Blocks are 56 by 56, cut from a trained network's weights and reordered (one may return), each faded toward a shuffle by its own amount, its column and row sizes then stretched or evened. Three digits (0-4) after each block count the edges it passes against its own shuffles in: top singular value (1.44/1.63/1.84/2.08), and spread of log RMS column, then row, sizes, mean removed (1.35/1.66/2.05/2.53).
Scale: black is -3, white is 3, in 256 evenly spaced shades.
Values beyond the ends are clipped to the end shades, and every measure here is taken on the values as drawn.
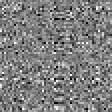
3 2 3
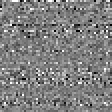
0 1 4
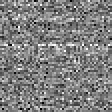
2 0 2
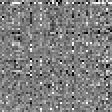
2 4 2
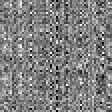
3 4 0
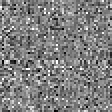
3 3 2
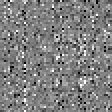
2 4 0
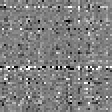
1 3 4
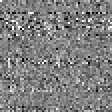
0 2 4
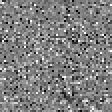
1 1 1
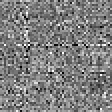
3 2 1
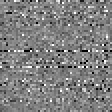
1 1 4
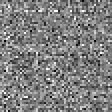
1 0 1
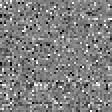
0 1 0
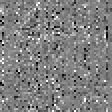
0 4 0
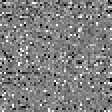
0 1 1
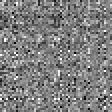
2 4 0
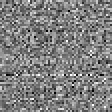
3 0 1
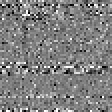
3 1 4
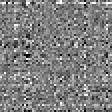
1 3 3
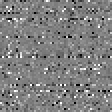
0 0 4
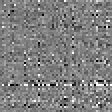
3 3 3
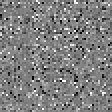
0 2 2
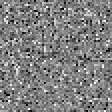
1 0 0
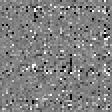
0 3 2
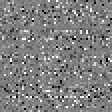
0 1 3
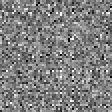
3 1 1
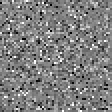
1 0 0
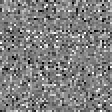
1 0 3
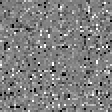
0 1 1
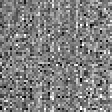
1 3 1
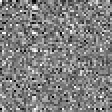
3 1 2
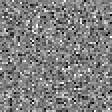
1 0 0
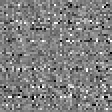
0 2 4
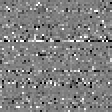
2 0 4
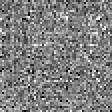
1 1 1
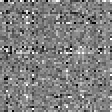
0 3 4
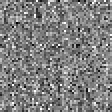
0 0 2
